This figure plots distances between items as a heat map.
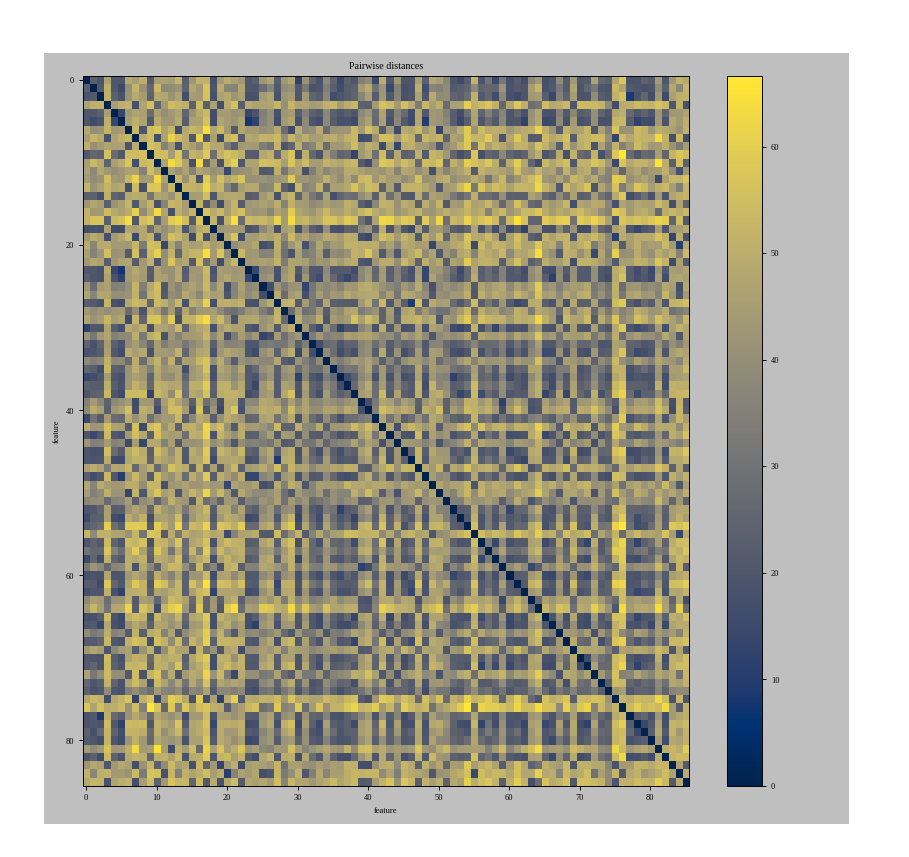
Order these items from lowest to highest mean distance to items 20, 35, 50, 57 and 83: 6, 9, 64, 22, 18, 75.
18, 6, 22, 9, 75, 64
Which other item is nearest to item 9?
38
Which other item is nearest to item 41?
0
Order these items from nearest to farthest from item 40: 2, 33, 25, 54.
33, 2, 25, 54
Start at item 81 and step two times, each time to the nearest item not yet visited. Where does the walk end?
16
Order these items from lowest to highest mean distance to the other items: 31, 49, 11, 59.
59, 31, 11, 49
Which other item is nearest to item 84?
20
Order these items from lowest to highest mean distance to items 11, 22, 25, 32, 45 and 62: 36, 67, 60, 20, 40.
36, 60, 20, 67, 40
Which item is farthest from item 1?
17
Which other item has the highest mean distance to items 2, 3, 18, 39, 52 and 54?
76
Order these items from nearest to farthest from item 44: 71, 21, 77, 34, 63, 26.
21, 34, 26, 77, 63, 71
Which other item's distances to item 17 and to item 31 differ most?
25
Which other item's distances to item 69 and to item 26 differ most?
10
